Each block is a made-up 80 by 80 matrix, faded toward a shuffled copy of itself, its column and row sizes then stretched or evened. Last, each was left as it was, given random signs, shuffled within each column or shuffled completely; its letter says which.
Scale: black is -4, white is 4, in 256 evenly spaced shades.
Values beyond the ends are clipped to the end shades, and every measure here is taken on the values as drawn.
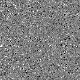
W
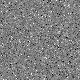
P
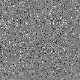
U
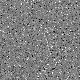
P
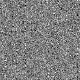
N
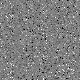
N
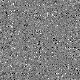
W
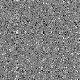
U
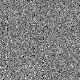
N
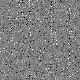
N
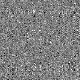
U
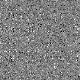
W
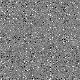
W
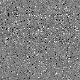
W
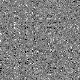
U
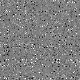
W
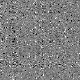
U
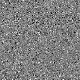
U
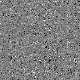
W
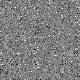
W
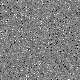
P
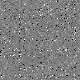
W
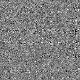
W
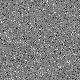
P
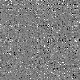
U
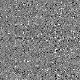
U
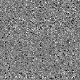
U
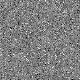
N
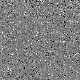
W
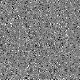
U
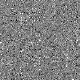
W
